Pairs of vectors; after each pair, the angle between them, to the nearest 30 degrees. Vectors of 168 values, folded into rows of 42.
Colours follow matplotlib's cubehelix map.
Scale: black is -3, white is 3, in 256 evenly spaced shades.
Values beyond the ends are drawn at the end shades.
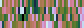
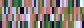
120 degrees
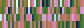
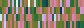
30 degrees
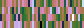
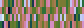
120 degrees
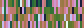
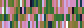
30 degrees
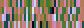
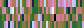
120 degrees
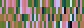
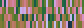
30 degrees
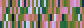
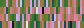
60 degrees
